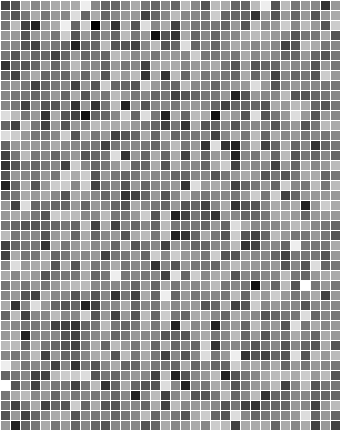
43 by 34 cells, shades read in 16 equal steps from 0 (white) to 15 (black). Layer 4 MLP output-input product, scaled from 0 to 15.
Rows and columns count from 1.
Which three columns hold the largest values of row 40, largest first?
14, 27, 17
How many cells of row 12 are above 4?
27
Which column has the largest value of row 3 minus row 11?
12
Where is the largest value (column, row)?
10, 3
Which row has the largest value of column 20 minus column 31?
29
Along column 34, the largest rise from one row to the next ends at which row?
4
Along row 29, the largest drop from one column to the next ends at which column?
31
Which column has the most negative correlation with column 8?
1
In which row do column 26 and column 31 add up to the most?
21
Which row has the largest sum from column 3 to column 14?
5
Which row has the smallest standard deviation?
6
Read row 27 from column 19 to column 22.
6 8 8 9
